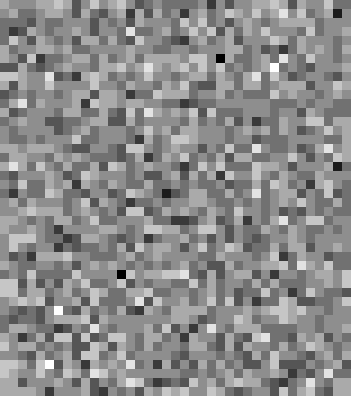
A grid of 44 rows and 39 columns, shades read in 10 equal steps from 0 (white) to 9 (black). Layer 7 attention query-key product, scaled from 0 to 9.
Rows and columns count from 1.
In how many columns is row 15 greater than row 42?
15
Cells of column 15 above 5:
8
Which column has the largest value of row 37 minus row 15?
22
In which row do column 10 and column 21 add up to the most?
12
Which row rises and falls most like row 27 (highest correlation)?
18
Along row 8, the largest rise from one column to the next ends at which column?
32
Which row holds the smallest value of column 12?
42
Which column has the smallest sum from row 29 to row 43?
1
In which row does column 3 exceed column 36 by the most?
38
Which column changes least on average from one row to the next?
36
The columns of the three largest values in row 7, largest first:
25, 5, 3
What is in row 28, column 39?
4
